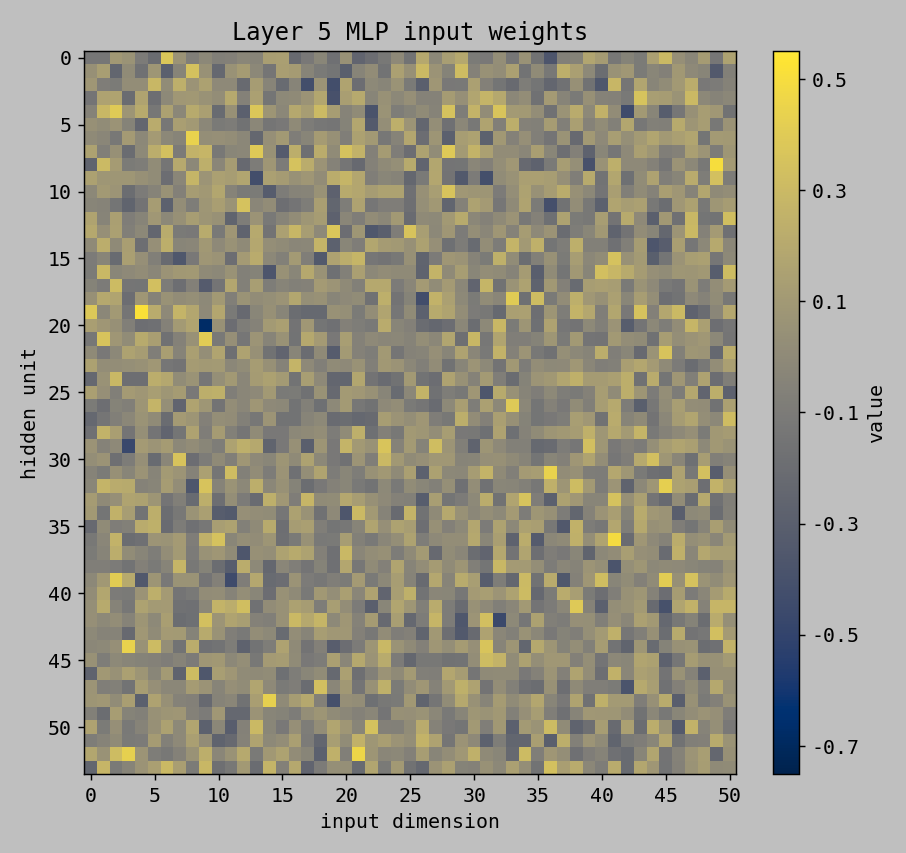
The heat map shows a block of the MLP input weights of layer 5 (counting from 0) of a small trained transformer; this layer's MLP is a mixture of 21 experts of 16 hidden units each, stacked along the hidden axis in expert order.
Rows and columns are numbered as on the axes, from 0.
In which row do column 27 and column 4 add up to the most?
19
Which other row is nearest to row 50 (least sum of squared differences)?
49
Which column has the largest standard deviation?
9
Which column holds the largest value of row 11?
12
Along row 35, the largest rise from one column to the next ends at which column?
38
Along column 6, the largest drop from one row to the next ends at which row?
1
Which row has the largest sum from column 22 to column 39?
10
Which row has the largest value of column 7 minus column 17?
2
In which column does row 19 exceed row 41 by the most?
45
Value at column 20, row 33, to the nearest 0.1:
0.2
